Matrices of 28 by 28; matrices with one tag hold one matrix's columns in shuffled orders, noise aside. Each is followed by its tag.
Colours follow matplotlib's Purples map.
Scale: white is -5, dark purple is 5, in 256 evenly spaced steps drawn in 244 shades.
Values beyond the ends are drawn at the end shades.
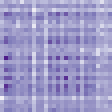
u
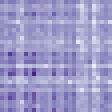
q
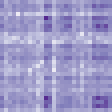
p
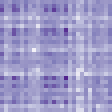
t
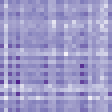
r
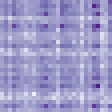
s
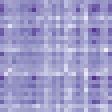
t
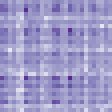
t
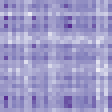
p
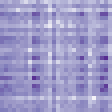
u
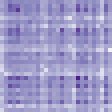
t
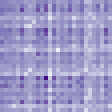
t
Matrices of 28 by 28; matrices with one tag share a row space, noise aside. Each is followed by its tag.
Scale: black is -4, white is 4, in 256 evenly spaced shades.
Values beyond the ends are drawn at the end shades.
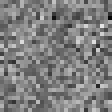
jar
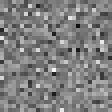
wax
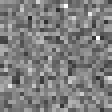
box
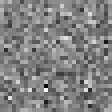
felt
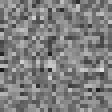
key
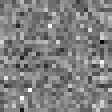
wax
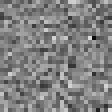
box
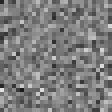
jar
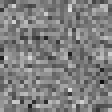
wax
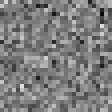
wax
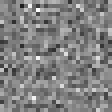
wax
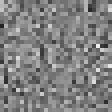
jar
